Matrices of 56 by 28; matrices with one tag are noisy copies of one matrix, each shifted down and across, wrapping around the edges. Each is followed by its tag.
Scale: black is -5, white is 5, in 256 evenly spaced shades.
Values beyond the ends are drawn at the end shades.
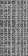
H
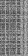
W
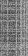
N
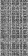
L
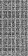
H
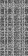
L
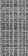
H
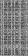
L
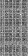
L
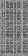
L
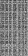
H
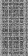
W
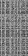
H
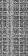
W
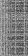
N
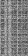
W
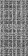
H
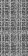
L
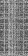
N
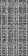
L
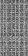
H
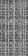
L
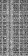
W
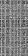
H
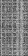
W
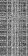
N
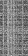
N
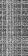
N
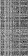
N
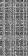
L
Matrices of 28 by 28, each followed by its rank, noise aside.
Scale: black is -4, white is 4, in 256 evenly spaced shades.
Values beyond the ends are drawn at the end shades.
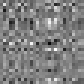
two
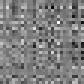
three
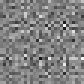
four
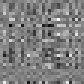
three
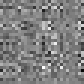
four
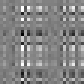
one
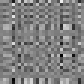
two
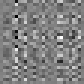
two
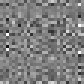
three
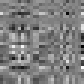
two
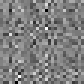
four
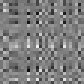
two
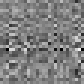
three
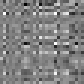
two
